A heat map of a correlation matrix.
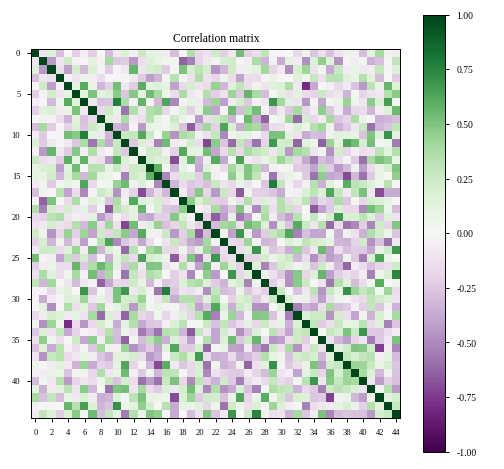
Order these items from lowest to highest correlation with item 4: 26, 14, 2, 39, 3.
2, 39, 26, 3, 14
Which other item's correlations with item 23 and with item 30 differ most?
10
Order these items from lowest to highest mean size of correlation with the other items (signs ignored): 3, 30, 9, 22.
3, 30, 9, 22
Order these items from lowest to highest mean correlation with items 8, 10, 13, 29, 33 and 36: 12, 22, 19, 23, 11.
23, 12, 19, 22, 11
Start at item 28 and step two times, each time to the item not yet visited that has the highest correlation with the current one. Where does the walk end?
25
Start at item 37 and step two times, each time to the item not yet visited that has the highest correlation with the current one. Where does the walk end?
17
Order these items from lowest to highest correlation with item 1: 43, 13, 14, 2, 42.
2, 42, 13, 43, 14
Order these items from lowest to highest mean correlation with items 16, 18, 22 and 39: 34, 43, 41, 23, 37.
23, 34, 37, 43, 41
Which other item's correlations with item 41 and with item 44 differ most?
27
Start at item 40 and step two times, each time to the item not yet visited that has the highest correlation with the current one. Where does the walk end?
38
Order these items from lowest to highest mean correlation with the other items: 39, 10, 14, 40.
40, 39, 14, 10
